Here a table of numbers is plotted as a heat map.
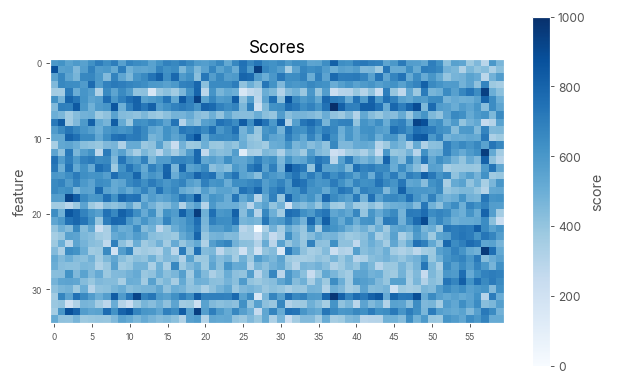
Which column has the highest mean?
19
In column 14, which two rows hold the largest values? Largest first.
2, 17
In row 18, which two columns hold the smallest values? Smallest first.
27, 30
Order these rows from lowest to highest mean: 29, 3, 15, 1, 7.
7, 29, 1, 3, 15
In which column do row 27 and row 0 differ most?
37
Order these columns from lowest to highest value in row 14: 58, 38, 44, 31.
38, 44, 58, 31
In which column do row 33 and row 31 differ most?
57
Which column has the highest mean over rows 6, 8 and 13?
48
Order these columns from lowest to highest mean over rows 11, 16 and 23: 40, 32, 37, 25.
25, 40, 32, 37
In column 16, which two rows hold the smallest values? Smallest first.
11, 25
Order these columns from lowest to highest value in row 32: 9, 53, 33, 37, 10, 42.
10, 9, 33, 42, 53, 37
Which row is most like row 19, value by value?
34
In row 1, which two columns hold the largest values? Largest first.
27, 0
